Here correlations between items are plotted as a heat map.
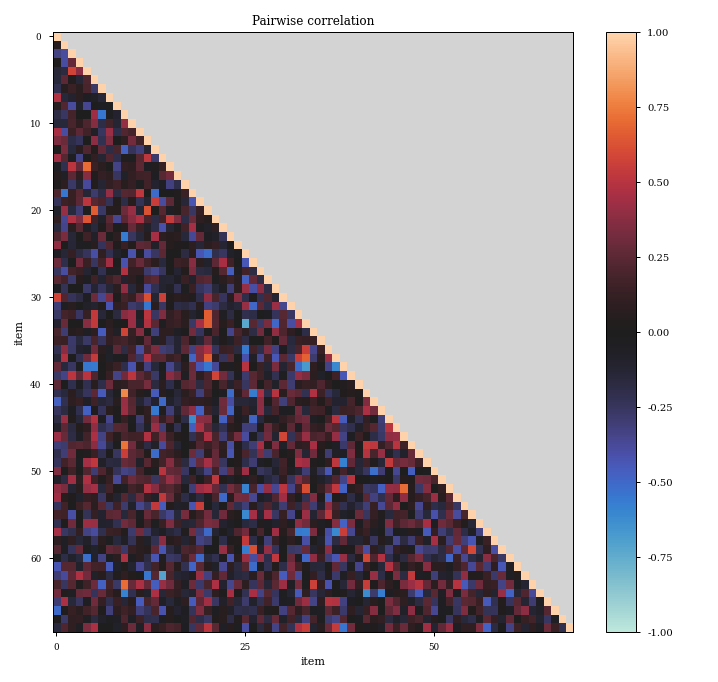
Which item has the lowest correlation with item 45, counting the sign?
18
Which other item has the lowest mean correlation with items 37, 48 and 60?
64
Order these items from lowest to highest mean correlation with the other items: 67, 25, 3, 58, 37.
25, 58, 67, 3, 37
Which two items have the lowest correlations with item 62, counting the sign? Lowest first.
14, 12
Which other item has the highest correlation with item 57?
38
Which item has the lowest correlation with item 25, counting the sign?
33
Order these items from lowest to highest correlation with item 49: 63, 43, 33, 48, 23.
43, 23, 48, 63, 33
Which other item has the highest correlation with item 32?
20
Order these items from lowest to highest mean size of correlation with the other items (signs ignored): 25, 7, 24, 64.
24, 7, 64, 25
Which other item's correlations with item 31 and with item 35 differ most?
12
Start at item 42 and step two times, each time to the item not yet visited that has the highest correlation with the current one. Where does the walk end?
9
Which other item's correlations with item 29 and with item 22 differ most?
26
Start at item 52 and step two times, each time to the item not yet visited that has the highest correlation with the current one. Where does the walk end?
30
